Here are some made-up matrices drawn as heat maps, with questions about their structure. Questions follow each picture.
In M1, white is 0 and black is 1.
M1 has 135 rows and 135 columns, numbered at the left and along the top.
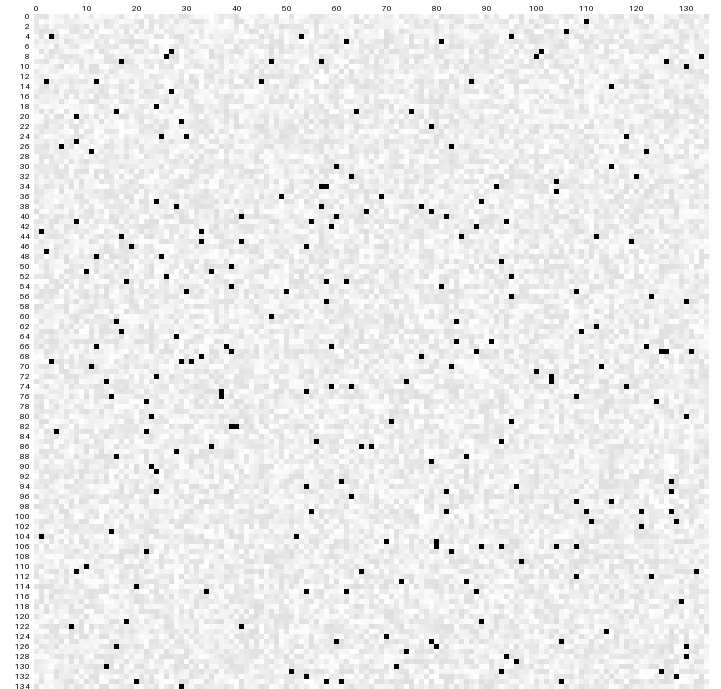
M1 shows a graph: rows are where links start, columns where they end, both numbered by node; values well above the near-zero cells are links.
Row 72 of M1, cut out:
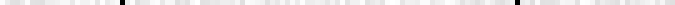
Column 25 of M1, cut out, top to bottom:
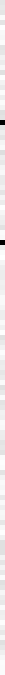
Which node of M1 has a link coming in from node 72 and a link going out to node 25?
node 24
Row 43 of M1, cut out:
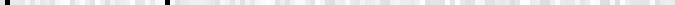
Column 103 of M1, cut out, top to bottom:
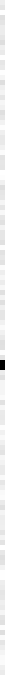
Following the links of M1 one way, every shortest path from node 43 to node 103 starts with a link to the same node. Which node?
node 1
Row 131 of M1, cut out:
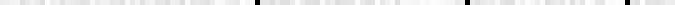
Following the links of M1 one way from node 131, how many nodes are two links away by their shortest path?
7
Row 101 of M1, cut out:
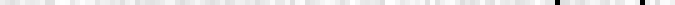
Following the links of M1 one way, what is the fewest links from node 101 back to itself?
8
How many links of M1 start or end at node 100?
2
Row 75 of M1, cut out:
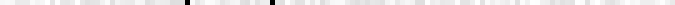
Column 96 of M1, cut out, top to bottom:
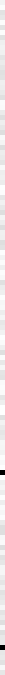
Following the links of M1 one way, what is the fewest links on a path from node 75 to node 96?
7
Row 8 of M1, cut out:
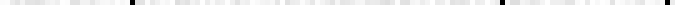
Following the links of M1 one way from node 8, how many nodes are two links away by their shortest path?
6
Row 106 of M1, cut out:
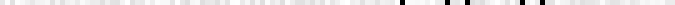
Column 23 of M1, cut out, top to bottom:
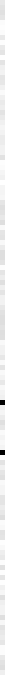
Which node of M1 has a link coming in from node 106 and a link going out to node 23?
node 80
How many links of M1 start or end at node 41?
6
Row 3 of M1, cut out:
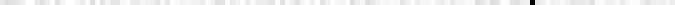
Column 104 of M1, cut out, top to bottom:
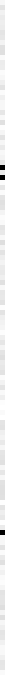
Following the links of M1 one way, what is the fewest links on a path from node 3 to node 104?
2
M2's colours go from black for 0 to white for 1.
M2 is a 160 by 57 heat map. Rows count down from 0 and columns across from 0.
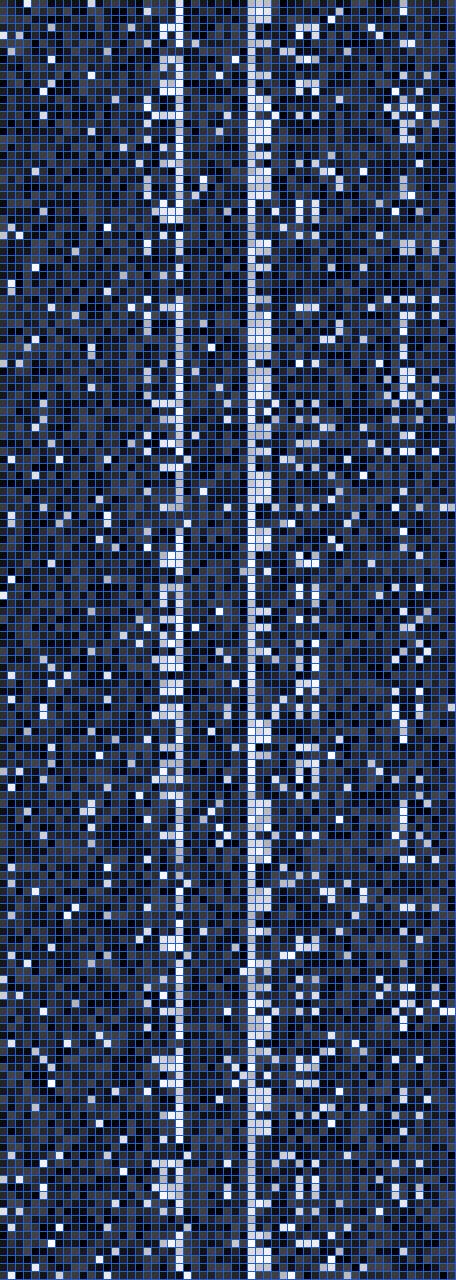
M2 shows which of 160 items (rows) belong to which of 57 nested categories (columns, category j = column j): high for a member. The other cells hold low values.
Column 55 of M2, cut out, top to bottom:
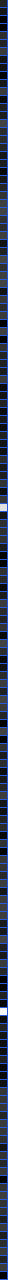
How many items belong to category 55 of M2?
2
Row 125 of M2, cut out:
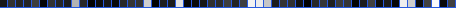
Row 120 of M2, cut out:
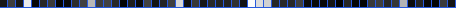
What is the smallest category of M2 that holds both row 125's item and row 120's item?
50
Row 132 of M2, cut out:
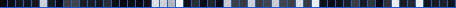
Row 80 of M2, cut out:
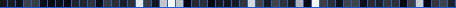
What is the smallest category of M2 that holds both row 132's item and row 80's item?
52
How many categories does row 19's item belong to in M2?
5
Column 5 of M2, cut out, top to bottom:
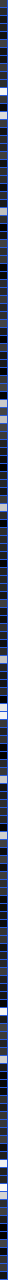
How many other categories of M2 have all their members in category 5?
5
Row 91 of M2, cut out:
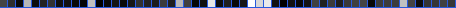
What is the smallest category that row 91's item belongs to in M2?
26
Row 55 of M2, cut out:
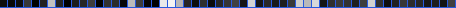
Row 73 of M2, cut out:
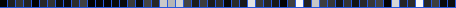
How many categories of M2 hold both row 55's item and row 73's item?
6
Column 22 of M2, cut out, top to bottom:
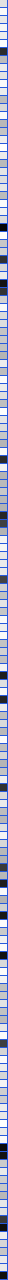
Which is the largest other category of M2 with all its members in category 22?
33
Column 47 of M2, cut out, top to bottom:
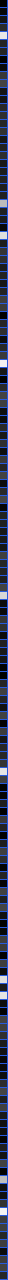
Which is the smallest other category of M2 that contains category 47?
37
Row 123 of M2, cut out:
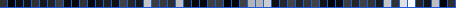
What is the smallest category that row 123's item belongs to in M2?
48
